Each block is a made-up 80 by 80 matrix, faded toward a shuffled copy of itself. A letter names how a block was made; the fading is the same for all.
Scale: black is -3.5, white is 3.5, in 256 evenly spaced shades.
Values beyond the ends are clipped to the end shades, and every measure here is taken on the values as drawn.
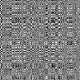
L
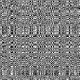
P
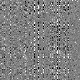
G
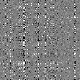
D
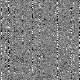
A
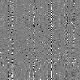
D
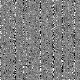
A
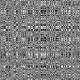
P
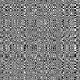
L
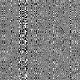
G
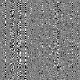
G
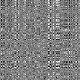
L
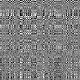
L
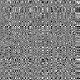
P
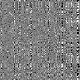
G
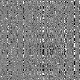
G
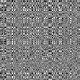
P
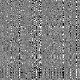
G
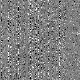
A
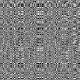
P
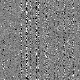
A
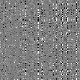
D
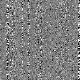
A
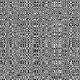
L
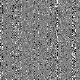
A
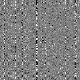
G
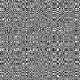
P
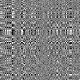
L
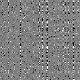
D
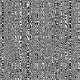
G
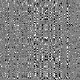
D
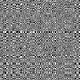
P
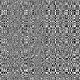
L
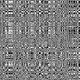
P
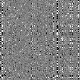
G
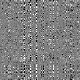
G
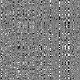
G
